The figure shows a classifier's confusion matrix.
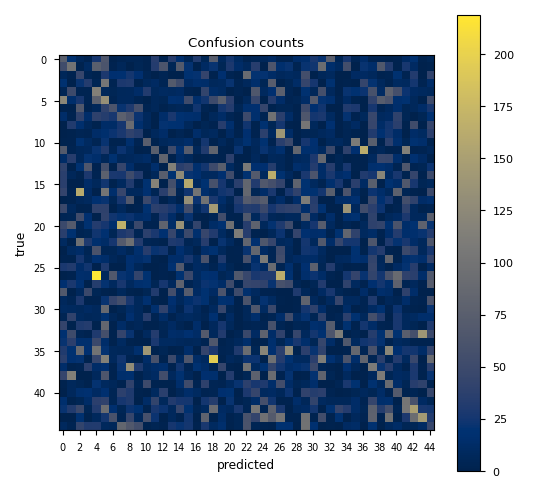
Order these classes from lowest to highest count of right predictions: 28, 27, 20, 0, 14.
28, 27, 0, 20, 14
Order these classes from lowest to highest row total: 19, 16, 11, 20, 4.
19, 4, 11, 16, 20
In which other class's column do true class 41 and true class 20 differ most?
7
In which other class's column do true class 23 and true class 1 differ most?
31
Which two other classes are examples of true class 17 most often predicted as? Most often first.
15, 29
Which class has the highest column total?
5
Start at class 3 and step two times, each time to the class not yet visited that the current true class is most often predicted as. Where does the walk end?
0
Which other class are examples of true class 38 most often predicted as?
1
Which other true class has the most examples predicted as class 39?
35
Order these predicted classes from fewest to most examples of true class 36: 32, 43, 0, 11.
43, 32, 0, 11
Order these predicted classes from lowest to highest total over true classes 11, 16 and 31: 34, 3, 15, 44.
3, 44, 15, 34
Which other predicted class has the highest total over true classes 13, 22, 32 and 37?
8
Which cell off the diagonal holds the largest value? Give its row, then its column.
26, 4
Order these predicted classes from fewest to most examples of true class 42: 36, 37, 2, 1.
36, 1, 2, 37
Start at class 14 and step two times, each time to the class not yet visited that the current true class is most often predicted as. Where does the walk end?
30
